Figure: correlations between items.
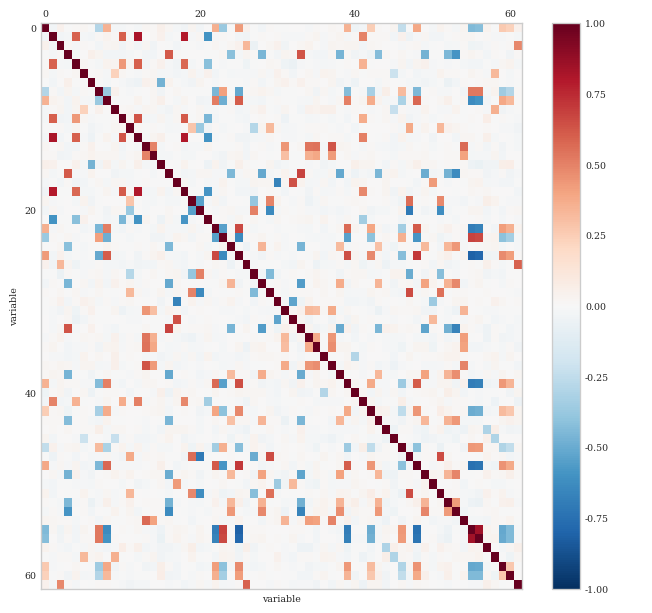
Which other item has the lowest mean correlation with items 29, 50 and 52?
20
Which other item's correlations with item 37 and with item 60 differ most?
13
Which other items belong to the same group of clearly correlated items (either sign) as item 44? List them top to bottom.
57
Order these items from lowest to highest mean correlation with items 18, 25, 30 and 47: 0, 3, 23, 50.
23, 50, 3, 0
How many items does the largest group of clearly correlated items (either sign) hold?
14
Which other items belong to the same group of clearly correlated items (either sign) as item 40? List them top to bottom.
36
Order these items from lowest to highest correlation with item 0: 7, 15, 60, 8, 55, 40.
55, 7, 40, 15, 60, 8
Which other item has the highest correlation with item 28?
53
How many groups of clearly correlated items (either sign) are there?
11
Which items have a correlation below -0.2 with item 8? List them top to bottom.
7, 23, 46, 55, 56
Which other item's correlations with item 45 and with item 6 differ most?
15
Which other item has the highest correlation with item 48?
25
